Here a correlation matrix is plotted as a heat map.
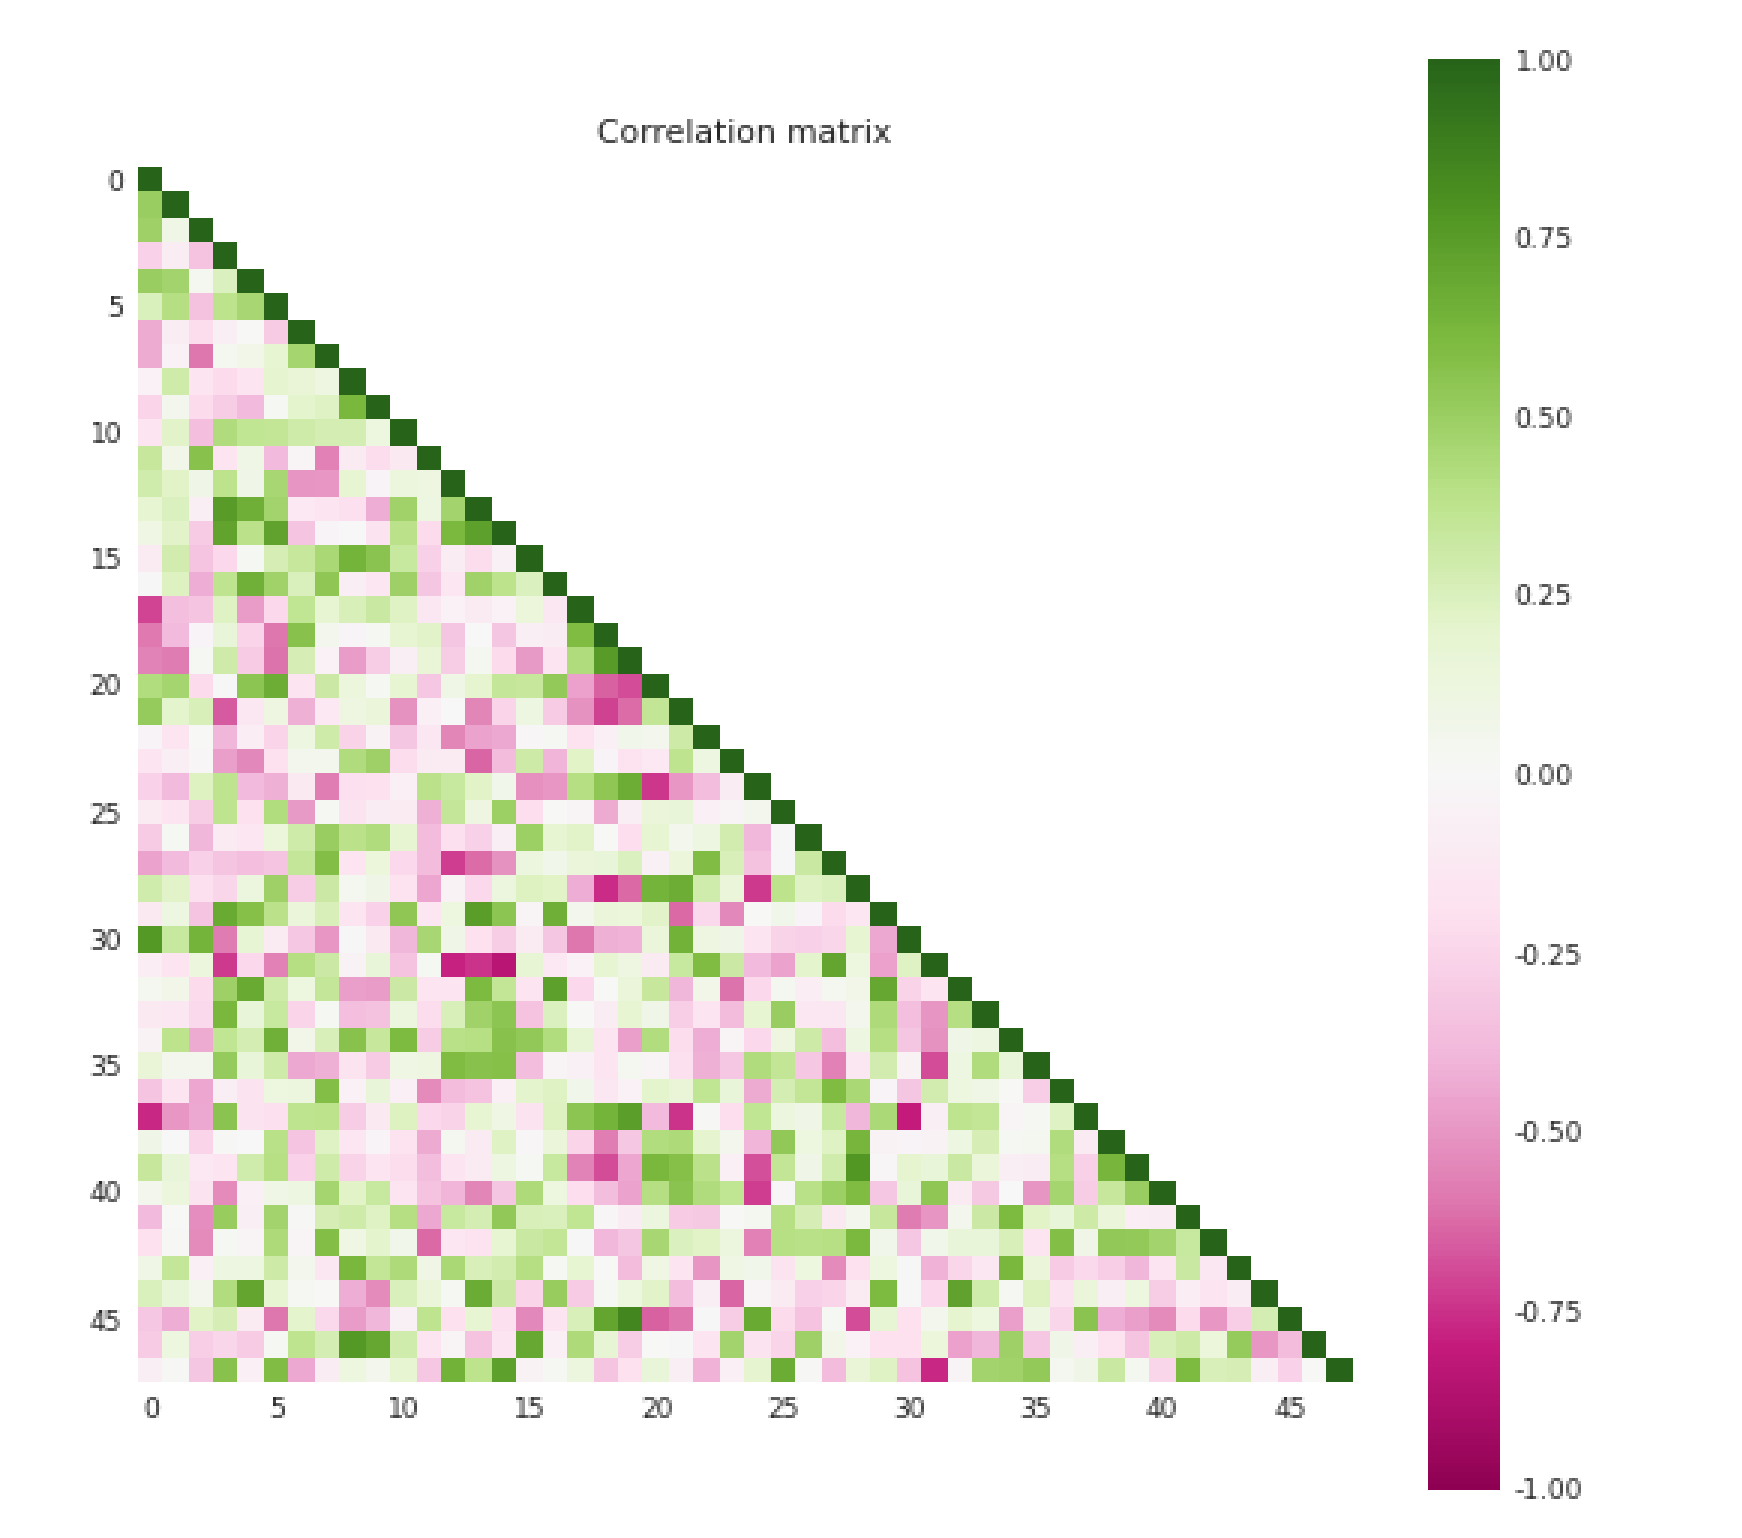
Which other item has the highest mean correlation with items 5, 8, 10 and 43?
34
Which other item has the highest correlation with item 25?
47
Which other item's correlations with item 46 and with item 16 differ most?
32
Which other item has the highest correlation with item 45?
19
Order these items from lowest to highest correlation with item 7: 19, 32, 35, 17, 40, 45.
35, 45, 19, 17, 32, 40
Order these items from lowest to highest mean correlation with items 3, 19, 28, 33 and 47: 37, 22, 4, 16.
22, 4, 16, 37
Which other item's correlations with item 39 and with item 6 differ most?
18
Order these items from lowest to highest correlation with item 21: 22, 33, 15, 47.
33, 47, 15, 22
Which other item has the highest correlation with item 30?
0
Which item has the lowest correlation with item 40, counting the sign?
24
